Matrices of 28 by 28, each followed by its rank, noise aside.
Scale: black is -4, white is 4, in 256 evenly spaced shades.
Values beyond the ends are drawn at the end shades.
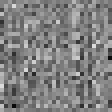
four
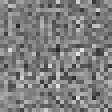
six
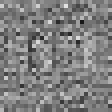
six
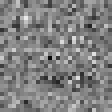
eight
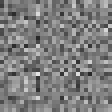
four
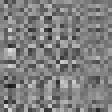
three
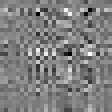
three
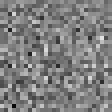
eight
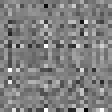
three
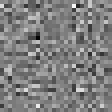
four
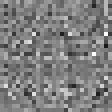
six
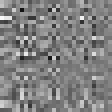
three
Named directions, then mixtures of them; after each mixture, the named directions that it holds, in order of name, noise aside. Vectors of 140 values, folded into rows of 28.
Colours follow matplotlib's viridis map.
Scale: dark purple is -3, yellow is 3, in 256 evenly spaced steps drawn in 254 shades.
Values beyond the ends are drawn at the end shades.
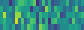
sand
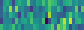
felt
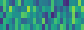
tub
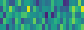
tub.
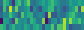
felt, tub.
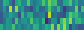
felt.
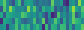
tub.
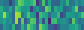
sand.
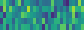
tub.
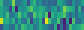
felt.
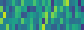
sand, tub.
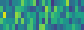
sand, tub.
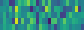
felt, sand.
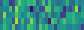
felt, sand.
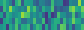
tub.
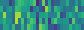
sand.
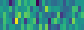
sand, tub.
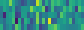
sand.
